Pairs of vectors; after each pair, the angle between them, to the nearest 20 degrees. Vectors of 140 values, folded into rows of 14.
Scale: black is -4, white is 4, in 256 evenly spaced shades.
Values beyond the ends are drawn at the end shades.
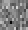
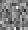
40 degrees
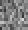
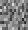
140 degrees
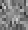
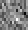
40 degrees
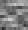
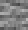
80 degrees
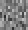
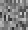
20 degrees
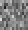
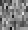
140 degrees
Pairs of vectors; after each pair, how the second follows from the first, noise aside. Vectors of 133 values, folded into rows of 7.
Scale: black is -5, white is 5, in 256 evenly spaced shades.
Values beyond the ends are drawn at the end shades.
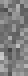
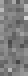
reversed, partly zeroed.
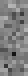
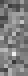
negated.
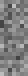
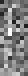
wrapped around, negated, scaled up.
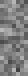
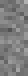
negated, shrunk.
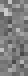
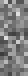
shuffled.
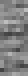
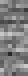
negated.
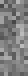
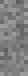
negated, shrunk.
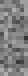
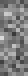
reversed, negated.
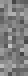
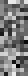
wrapped around, scaled up.
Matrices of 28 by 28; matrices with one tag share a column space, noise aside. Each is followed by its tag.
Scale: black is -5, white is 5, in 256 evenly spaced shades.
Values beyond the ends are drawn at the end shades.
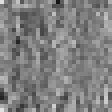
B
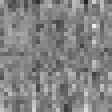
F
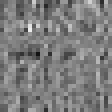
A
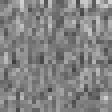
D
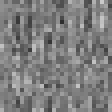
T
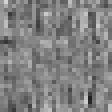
B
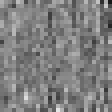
B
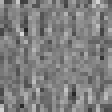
B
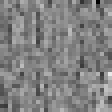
F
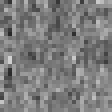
D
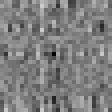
A
